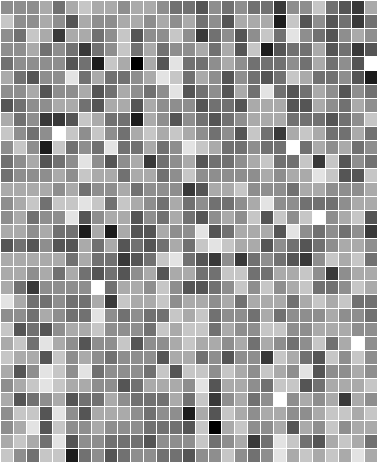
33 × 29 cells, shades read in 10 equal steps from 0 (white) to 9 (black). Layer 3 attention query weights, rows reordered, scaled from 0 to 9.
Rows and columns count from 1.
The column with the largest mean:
17
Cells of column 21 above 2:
26
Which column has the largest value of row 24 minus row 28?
4
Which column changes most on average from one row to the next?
21
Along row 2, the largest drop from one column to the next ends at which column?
23
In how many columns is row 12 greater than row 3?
15
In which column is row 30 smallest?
5
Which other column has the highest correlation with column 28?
22
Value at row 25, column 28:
0
